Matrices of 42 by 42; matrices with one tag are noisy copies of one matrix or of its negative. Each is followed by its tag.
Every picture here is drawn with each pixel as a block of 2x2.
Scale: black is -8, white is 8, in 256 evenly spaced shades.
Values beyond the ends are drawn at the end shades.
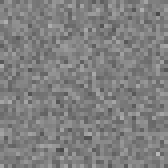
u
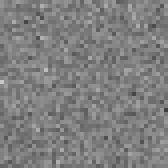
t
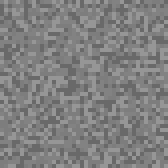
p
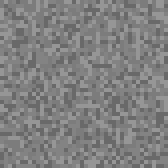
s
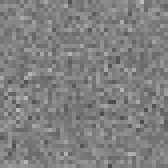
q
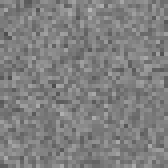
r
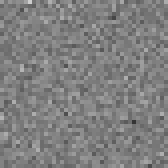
q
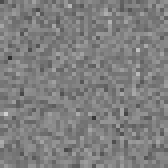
r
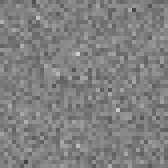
u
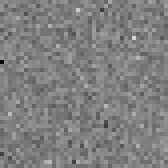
t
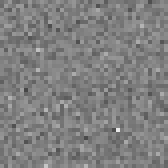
u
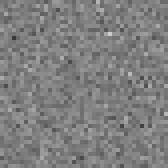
p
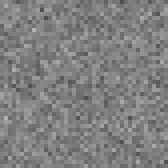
u
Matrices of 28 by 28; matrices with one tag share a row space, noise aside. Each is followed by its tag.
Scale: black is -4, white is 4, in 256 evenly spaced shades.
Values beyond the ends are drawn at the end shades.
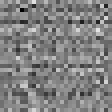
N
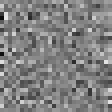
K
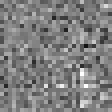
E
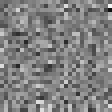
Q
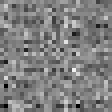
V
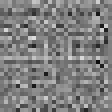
N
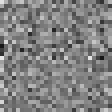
K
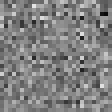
E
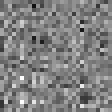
E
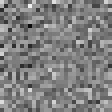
K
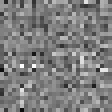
E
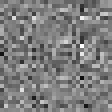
E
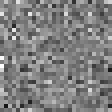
K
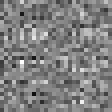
E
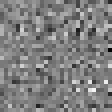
Q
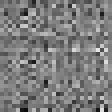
N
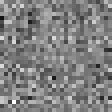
K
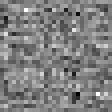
V
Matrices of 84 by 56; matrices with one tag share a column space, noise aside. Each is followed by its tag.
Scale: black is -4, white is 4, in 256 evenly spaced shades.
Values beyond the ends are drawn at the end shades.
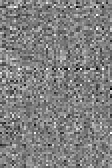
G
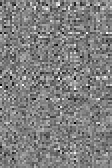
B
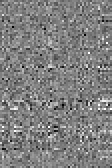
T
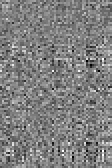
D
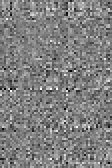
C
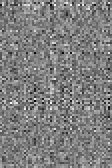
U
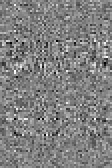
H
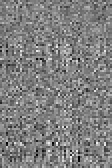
D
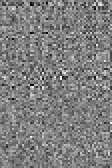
B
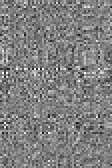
G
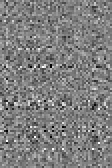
T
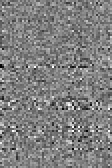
T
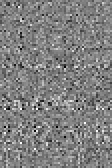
T
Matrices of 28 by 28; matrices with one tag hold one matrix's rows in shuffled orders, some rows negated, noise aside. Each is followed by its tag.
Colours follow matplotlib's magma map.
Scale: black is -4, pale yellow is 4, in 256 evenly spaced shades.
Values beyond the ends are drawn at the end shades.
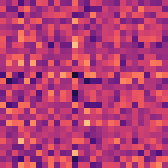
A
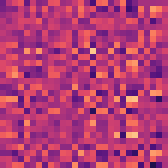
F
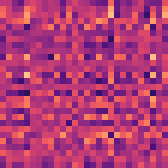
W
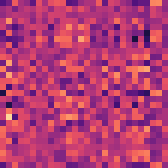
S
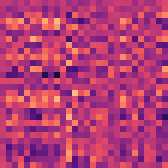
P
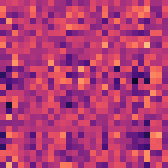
S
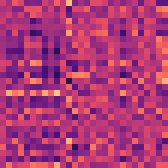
P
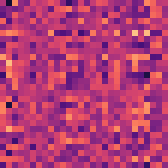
S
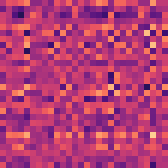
W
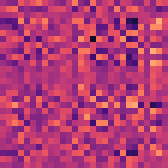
F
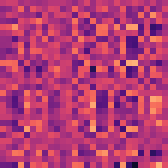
F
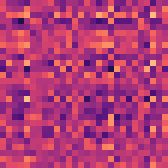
W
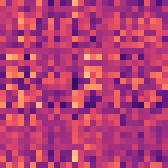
A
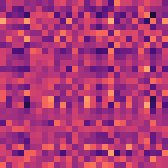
W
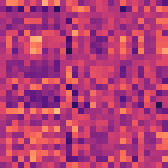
P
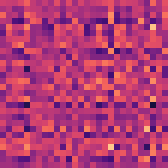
W
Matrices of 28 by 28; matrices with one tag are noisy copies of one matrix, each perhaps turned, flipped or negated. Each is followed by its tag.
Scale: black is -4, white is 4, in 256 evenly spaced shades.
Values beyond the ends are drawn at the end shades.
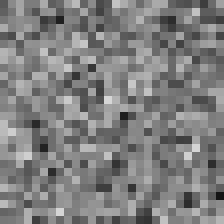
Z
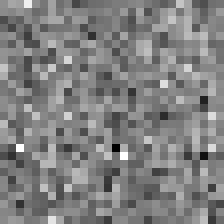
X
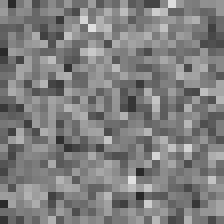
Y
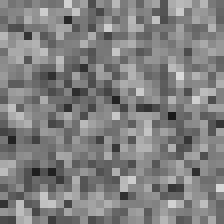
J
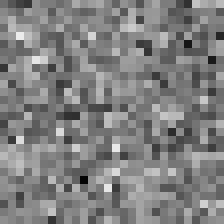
X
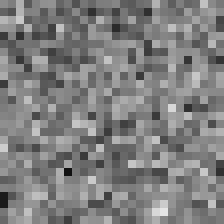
X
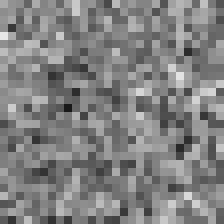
J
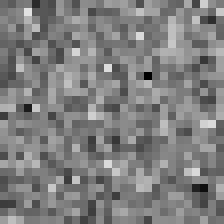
J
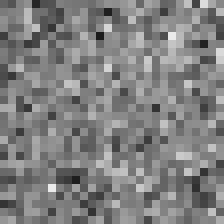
J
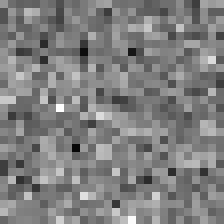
Z
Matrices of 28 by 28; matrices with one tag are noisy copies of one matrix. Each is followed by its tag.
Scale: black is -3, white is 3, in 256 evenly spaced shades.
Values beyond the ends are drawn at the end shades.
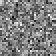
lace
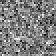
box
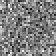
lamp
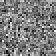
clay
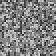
box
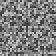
box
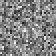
lace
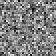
lace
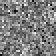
lace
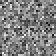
box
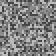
box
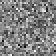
lamp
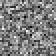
lace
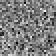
clay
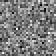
box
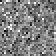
lamp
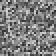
box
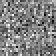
box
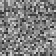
lamp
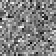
lamp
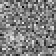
box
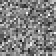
box
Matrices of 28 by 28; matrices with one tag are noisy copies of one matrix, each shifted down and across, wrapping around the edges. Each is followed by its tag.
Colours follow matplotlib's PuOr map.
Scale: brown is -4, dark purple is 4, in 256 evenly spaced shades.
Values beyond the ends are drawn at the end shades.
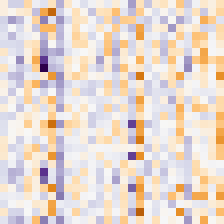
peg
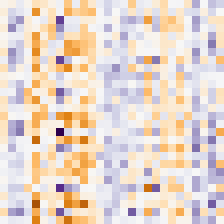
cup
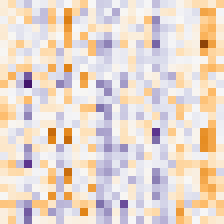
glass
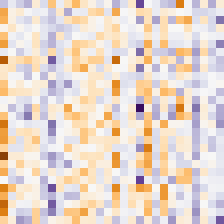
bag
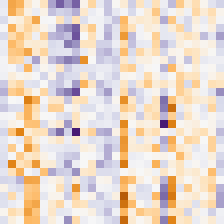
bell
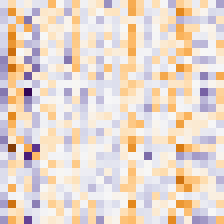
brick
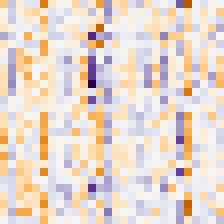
peg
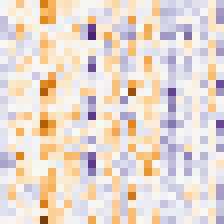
glass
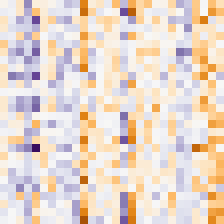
bell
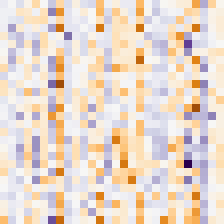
peg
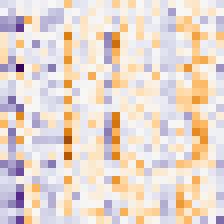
bell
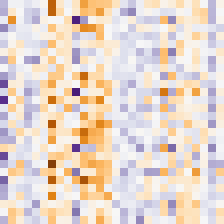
cup
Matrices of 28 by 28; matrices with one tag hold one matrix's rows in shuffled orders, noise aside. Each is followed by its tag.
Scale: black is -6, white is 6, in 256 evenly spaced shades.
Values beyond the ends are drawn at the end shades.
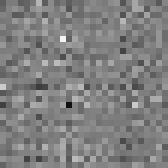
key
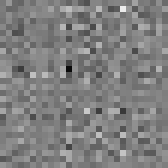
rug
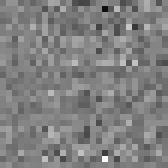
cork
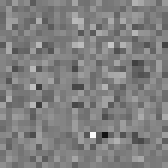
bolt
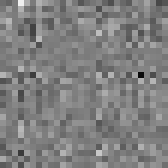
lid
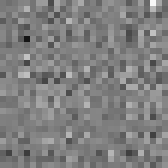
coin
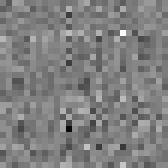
rug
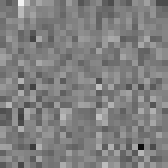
lid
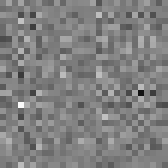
lid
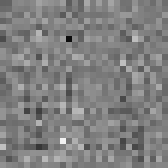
key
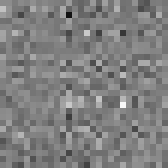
rug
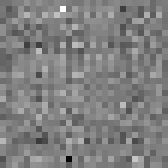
key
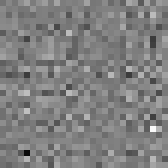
coin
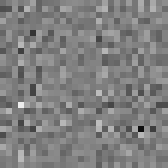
lid
